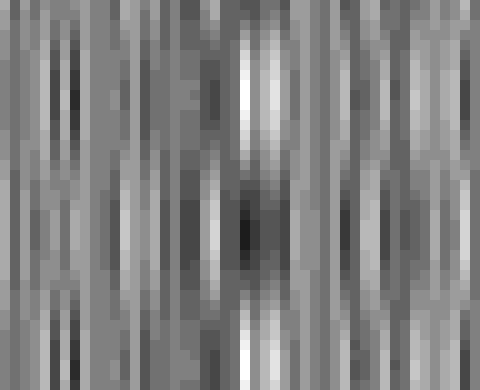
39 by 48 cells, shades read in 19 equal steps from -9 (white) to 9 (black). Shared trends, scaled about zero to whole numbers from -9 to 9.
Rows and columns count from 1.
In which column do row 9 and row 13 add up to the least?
25
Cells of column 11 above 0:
8
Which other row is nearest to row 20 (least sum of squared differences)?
28
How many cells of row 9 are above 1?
11
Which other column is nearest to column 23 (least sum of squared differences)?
36
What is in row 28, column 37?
-3
